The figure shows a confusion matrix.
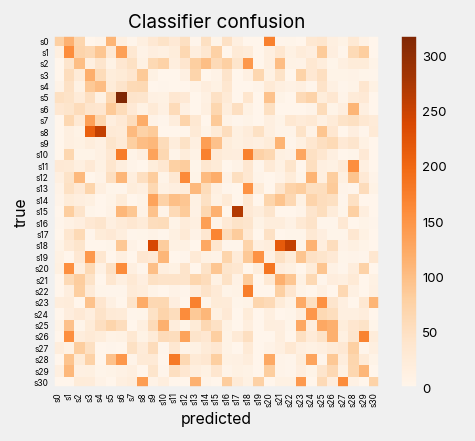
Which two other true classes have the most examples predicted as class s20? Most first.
s0, s28
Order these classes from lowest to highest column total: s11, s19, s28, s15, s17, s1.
s19, s17, s11, s28, s15, s1
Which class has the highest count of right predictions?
s20
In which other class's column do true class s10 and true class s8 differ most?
s4
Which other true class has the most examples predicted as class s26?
s25
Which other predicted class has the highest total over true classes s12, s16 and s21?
s14
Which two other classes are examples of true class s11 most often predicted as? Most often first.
s28, s12
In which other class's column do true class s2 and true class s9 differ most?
s18
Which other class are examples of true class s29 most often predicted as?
s1
